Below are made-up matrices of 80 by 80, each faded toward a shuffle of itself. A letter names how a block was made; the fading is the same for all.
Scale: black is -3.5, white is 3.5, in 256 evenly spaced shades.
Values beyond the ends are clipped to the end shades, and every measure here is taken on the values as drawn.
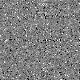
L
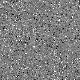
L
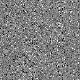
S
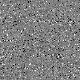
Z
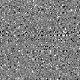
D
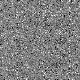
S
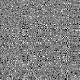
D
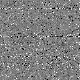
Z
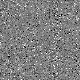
L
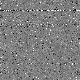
Z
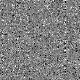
S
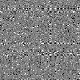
D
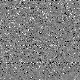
Z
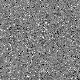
L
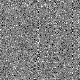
S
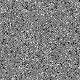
L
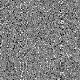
S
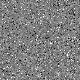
L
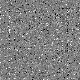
L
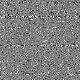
Z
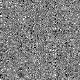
S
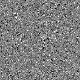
S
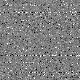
Z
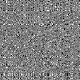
D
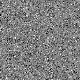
S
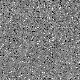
L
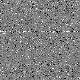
Z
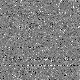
Z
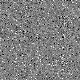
L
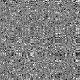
D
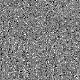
S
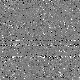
Z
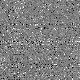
Z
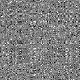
D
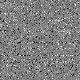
Z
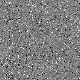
L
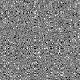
D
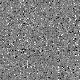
L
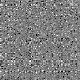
D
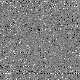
Z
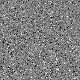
L
